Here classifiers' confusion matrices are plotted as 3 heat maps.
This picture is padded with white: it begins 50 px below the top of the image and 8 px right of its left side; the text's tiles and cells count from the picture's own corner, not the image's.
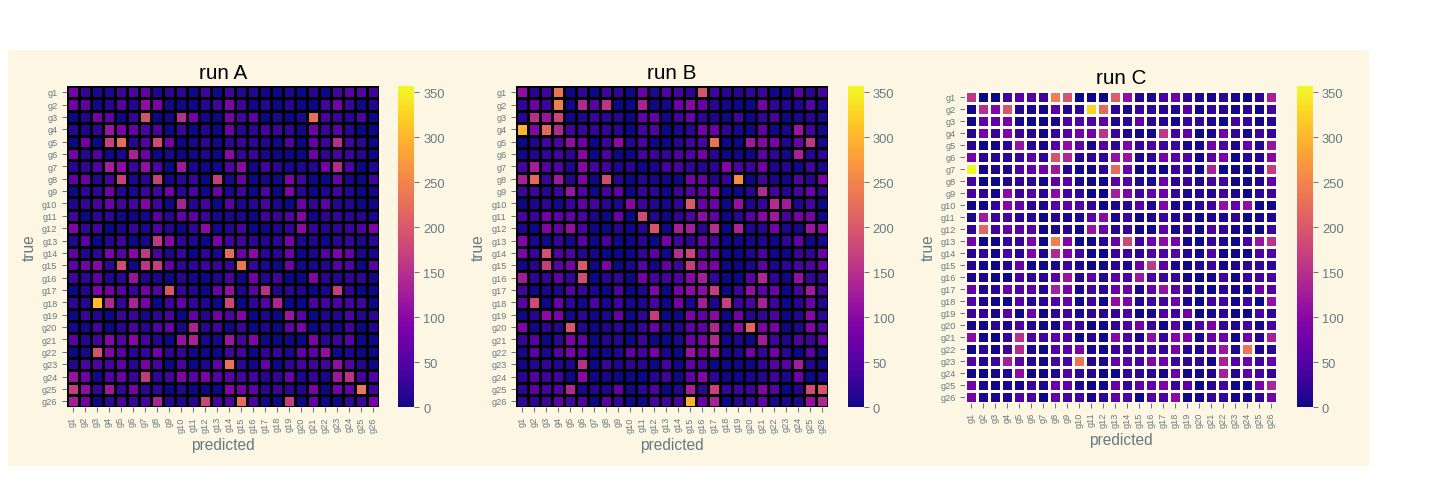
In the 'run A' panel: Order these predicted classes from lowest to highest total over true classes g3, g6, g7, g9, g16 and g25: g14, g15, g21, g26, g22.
g26, g22, g15, g14, g21
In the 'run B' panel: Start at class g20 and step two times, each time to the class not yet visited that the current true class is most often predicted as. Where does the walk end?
g17
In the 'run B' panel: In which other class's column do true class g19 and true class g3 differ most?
g2
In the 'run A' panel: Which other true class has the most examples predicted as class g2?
g25
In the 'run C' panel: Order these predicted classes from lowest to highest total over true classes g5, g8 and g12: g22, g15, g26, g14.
g15, g22, g14, g26
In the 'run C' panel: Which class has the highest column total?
g8
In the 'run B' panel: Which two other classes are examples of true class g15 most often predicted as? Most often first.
g6, g3
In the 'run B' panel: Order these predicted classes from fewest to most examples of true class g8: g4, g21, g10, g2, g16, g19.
g10, g21, g16, g4, g2, g19
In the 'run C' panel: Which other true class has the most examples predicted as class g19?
g21
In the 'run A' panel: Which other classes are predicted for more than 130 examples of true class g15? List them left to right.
g5, g7, g8
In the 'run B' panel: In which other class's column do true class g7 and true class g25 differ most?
g26
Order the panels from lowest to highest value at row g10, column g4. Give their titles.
run B, run A, run C
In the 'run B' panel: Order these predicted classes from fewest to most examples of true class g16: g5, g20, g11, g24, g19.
g19, g5, g20, g11, g24
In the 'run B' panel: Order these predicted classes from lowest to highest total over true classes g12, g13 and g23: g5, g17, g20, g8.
g20, g8, g5, g17
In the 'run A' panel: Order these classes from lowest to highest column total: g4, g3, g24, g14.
g24, g3, g4, g14
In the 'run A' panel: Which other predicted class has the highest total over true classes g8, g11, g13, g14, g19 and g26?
g15
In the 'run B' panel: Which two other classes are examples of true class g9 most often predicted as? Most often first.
g21, g5
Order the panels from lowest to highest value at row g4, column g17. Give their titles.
run A, run B, run C
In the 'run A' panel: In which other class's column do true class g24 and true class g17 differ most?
g9
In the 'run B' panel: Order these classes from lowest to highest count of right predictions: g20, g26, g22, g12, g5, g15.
g22, g5, g26, g15, g12, g20
